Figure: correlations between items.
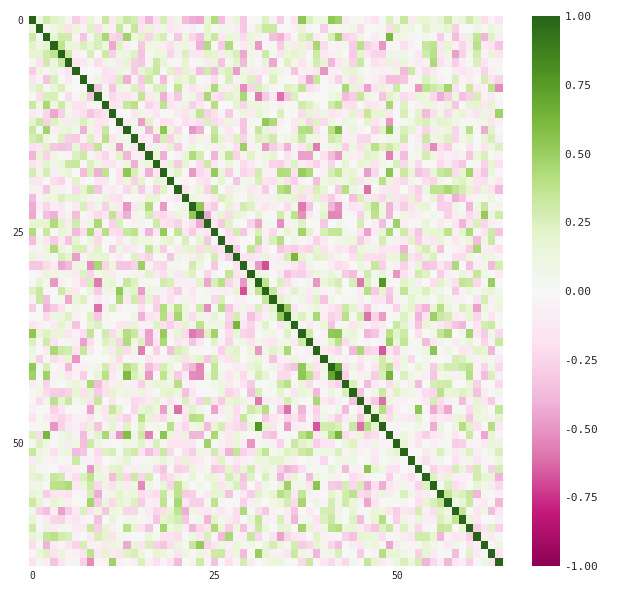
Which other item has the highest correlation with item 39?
55
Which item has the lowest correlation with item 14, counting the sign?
17
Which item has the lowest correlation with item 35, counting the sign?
46
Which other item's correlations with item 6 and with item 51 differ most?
28
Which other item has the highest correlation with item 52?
6
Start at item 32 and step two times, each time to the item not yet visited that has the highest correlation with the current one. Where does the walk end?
33
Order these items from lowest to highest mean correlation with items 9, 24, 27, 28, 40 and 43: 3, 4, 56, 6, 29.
56, 6, 29, 4, 3
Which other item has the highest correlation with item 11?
64
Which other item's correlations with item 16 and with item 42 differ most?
49
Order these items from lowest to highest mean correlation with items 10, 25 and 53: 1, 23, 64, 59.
23, 64, 1, 59
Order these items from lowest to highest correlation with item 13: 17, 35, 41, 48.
35, 17, 48, 41
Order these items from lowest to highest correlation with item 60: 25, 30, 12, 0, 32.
30, 12, 32, 0, 25
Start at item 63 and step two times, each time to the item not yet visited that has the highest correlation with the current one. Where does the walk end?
48
